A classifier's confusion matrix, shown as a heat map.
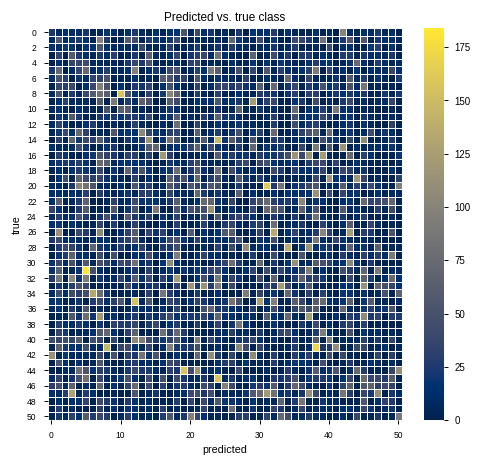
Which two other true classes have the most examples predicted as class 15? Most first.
23, 42
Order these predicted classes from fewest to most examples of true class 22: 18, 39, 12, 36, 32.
39, 32, 12, 18, 36
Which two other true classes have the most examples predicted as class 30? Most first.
35, 47
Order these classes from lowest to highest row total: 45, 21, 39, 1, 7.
21, 39, 1, 7, 45
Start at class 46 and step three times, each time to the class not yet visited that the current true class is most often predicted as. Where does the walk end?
18
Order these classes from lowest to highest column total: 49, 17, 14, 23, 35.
23, 49, 35, 14, 17
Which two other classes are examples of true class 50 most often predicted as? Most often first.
20, 33
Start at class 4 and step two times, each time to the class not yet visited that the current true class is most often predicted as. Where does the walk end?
19
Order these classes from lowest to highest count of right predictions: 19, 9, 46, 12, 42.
12, 42, 19, 46, 9
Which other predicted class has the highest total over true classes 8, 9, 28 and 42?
29
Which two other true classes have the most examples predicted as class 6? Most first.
34, 28
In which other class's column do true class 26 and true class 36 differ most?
43
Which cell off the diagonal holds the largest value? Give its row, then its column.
31, 5
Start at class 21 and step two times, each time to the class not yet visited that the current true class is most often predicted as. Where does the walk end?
27
